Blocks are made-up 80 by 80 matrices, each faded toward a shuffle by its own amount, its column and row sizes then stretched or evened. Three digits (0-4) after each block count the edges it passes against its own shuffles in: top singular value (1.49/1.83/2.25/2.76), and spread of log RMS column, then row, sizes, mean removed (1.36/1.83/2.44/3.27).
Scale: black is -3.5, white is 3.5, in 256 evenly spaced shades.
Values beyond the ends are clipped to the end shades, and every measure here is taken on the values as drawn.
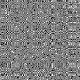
4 2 2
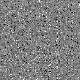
2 1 0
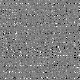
0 2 3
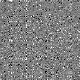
2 2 2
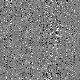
0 3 0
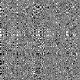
3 3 2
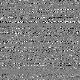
2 0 4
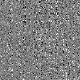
0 3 1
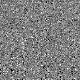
1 2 1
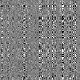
4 4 3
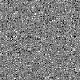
2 1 1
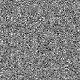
2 0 1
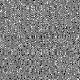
3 1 0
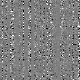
0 4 2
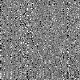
2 3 0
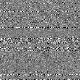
2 1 4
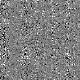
0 3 1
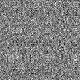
2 1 0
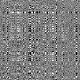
4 4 3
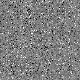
0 2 1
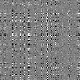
4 4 3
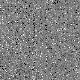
0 2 0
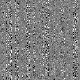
2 4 0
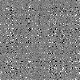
0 3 3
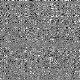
1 2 4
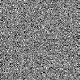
2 1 1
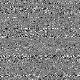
2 0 4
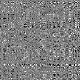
3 3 3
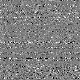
1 0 4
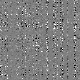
0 4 2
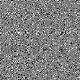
2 1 2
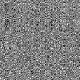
3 2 0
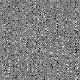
1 3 0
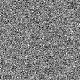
2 0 0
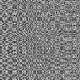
4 2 1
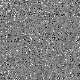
0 2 2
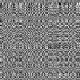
4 3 4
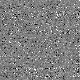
0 1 2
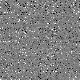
0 1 2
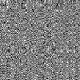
3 1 0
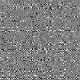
3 2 4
